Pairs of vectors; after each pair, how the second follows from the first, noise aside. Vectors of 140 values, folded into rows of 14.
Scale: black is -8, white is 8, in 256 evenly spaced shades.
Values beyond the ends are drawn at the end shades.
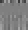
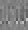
wrapped around, negated.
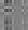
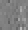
wrapped around, negated, partly zeroed.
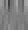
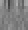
copied.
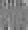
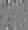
negated, partly zeroed.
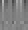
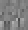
wrapped around, negated.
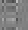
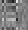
scaled up.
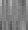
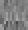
wrapped around, negated.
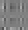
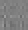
wrapped around, shrunk.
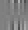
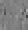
wrapped around, negated, partly zeroed.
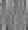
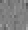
negated, partly zeroed.
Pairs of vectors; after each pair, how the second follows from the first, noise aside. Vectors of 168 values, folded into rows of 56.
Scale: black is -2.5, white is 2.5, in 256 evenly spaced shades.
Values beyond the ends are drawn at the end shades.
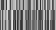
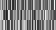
shuffled.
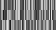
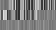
negated, partly zeroed.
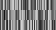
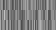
negated, shrunk.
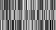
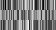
reversed.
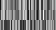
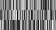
shuffled.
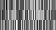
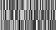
shuffled.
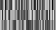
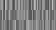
negated, shrunk.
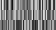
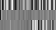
negated, partly zeroed.
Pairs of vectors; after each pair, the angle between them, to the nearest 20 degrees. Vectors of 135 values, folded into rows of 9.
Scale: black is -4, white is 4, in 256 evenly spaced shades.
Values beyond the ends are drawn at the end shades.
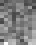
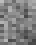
120 degrees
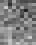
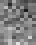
20 degrees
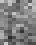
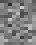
100 degrees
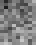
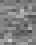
100 degrees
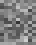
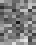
40 degrees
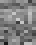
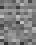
60 degrees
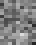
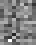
100 degrees
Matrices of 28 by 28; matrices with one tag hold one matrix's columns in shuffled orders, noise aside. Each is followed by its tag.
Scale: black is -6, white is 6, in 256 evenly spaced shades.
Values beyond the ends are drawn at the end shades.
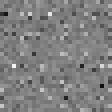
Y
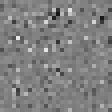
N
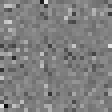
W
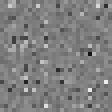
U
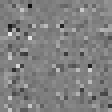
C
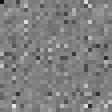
W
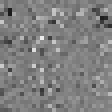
N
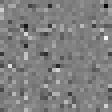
C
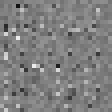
C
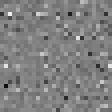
Y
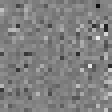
C
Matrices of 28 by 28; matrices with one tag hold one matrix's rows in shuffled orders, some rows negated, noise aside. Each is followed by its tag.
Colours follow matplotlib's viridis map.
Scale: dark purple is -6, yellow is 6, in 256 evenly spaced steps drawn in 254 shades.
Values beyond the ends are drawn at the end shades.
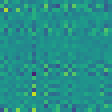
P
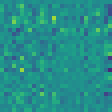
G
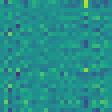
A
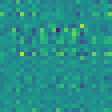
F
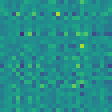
F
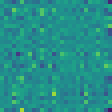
G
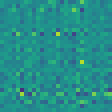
F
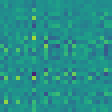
P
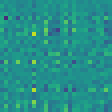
P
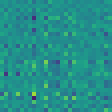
P
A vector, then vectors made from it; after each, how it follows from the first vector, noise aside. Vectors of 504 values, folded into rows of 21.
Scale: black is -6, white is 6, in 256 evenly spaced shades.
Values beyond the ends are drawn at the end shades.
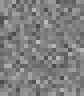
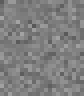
wrapped around, shrunk.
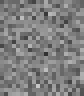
reversed, negated.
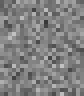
negated.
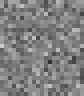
reversed.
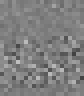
wrapped around, partly zeroed.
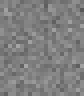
wrapped around, shrunk.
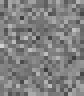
reversed.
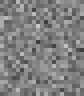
negated.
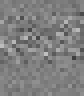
reversed, partly zeroed.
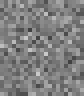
reversed.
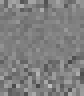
reversed, partly zeroed.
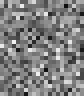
reversed, scaled up.
